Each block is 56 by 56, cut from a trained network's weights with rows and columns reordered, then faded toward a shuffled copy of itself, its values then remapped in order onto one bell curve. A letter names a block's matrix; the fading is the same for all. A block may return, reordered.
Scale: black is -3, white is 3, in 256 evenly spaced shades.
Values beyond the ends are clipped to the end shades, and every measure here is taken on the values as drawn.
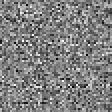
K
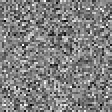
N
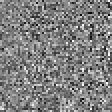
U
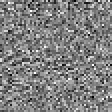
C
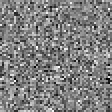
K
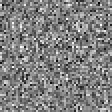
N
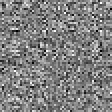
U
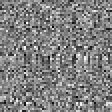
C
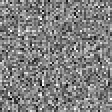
N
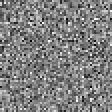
N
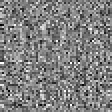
C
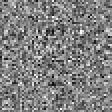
C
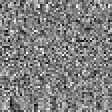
C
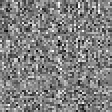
K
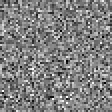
N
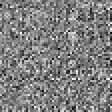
C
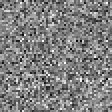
N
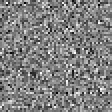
K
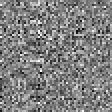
U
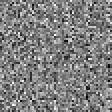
U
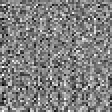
C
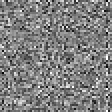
K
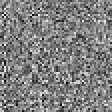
K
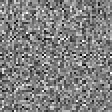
N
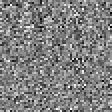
K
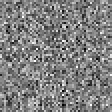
C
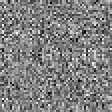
U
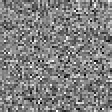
N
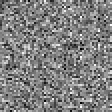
U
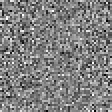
U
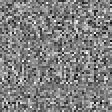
K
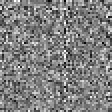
K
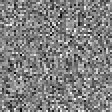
U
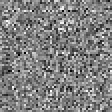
K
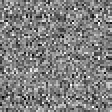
C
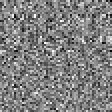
C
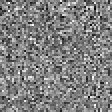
N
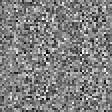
U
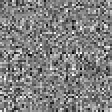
U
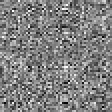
U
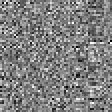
C
